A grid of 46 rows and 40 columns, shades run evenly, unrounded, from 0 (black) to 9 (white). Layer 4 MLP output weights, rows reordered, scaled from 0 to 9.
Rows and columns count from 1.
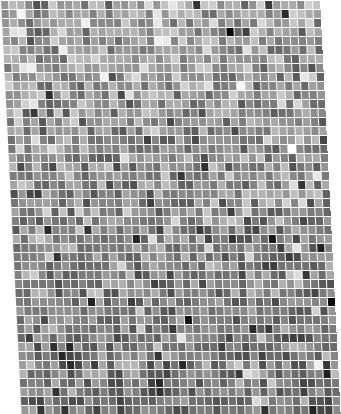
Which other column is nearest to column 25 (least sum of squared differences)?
14
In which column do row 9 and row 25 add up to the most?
13
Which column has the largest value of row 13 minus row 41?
7
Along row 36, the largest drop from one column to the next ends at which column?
22
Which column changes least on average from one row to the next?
12
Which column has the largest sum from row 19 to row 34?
35
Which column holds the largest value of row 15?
19
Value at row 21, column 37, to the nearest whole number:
2
